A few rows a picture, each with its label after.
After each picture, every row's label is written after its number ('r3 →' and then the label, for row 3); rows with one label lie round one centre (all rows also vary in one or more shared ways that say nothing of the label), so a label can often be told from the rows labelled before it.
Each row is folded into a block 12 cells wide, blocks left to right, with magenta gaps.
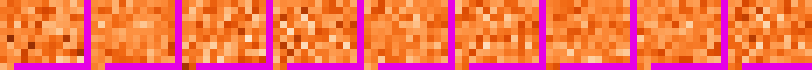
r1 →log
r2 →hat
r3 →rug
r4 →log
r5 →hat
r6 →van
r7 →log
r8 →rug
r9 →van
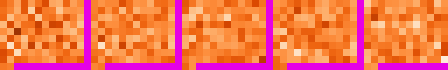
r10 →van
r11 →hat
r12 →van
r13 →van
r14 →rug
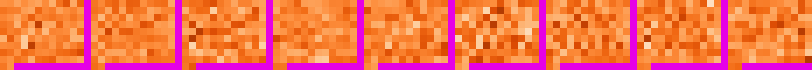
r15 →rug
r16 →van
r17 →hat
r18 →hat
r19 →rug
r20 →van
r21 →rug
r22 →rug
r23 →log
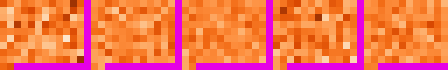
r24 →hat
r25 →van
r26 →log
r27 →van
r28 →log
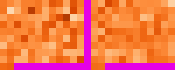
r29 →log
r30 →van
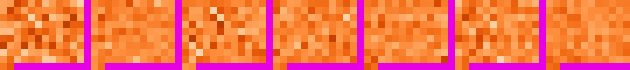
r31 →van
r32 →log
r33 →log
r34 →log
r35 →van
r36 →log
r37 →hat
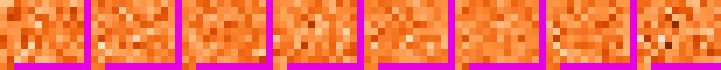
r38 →rug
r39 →hat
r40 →van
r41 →rug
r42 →hat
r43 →hat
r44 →rug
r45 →log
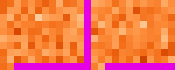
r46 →van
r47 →rug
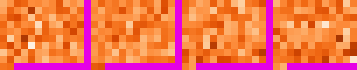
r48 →van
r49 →log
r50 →hat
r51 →rug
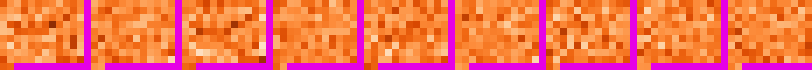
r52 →hat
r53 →hat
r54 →van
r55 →log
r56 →van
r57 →log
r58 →hat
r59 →log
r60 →log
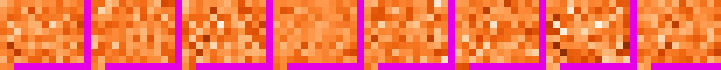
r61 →rug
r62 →log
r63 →hat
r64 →hat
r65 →rug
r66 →van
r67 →log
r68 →rug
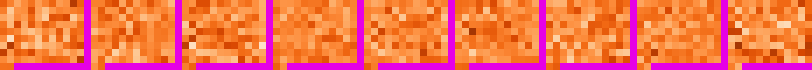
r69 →hat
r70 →van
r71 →van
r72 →van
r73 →rug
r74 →van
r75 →rug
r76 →rug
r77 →log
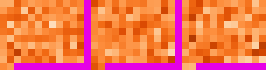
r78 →van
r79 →log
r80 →log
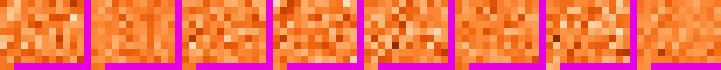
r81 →hat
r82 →rug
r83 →hat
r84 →rug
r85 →hat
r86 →log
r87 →log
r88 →hat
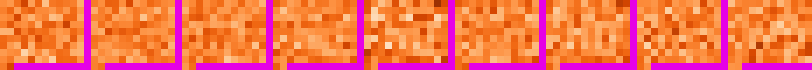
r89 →van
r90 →van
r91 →log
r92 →hat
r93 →hat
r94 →log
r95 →hat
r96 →hat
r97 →hat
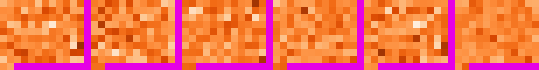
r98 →rug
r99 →van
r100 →log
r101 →rug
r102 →van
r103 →rug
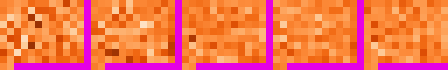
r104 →rug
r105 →hat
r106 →log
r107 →van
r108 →log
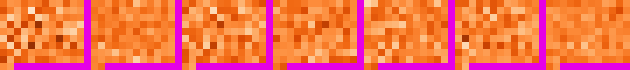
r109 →van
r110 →log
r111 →log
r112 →hat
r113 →rug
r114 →log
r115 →hat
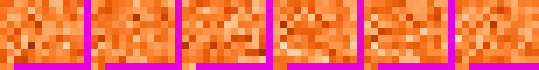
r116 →hat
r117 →hat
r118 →van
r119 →van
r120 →hat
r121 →van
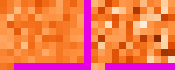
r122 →van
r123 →van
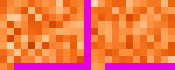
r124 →hat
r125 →rug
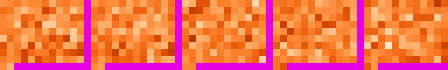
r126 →van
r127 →hat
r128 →rug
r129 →hat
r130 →hat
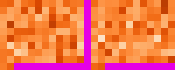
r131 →log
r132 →hat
